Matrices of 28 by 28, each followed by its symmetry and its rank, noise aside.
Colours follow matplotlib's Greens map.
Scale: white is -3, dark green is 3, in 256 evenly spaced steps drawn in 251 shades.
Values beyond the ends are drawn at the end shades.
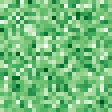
symmetric, rank seven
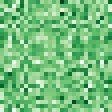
no symmetry, rank six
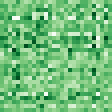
no symmetry, rank six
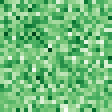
symmetric, rank eight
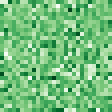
no symmetry, rank seven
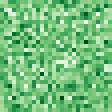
no symmetry, rank seven
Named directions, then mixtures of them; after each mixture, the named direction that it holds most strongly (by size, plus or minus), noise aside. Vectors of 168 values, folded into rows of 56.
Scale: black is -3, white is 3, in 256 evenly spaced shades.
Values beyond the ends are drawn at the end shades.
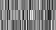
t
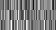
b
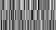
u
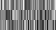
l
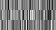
t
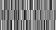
b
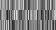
l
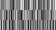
u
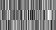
t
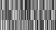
l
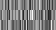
t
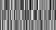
u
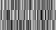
b
